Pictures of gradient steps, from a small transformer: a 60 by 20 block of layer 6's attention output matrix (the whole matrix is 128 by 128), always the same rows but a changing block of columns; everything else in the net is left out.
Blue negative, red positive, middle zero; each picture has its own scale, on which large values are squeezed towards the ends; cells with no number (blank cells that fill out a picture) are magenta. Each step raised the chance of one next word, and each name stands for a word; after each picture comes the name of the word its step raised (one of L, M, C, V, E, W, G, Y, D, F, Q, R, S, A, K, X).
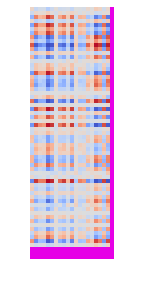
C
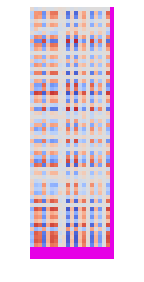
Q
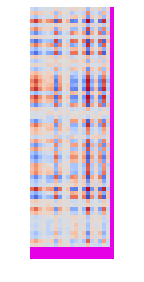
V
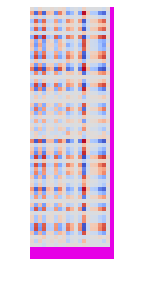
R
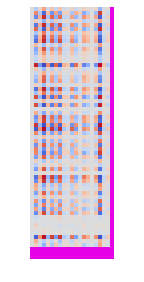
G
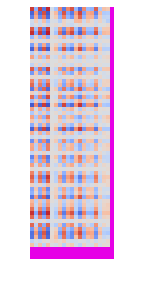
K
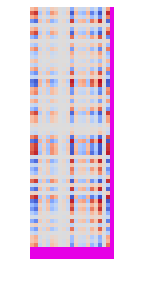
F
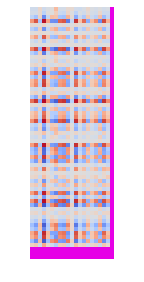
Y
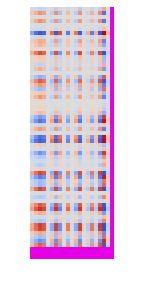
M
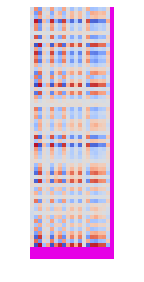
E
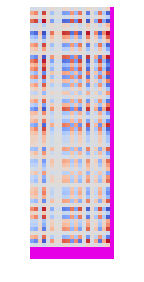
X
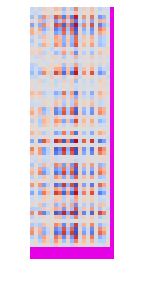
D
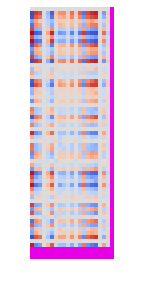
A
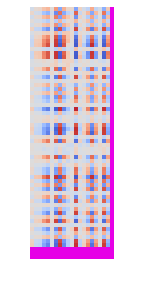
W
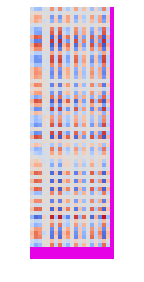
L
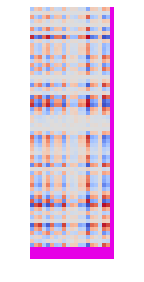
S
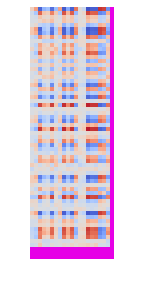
K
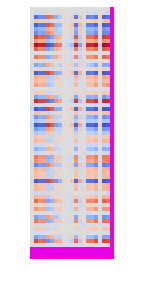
C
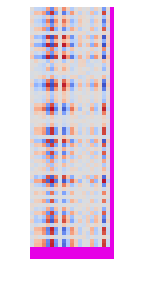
W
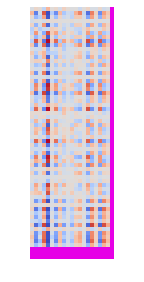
Q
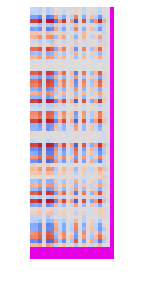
Y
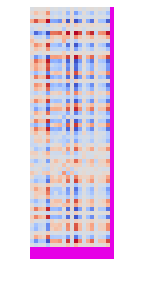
X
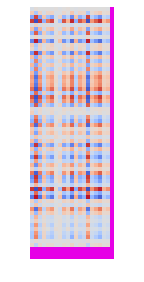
V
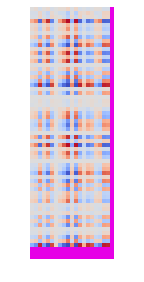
E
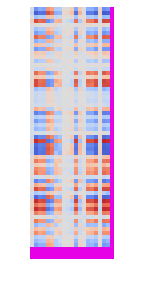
F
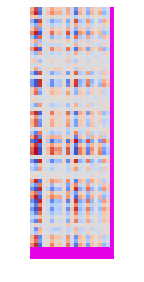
F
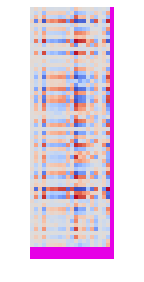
V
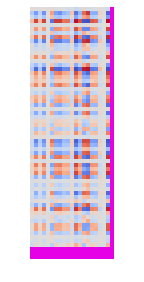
R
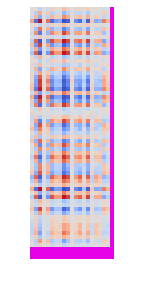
V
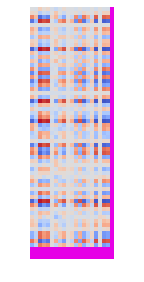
Y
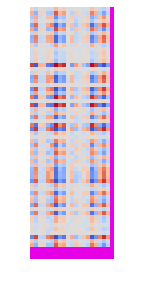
G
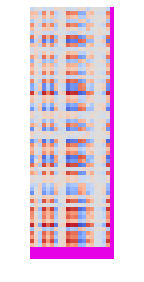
Q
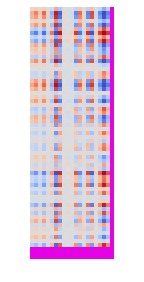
A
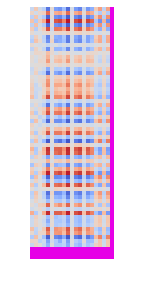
D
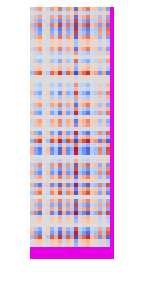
D
